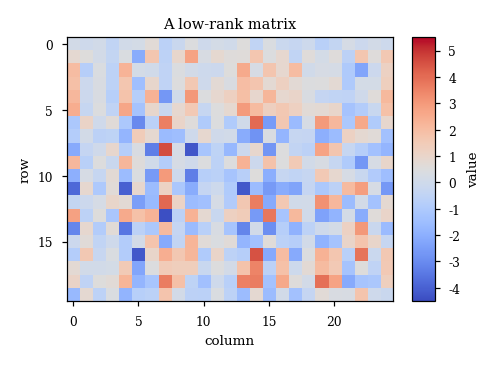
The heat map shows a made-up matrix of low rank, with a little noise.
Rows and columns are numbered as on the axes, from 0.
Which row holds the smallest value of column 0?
11
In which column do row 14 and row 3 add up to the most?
22
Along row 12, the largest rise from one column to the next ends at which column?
7
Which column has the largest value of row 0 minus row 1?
5
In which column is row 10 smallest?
9
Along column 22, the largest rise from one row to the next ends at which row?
14
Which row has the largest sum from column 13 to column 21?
18
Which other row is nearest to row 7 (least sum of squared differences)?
15
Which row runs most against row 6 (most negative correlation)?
13
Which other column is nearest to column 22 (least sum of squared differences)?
1
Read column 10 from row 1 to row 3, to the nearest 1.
0 0 0
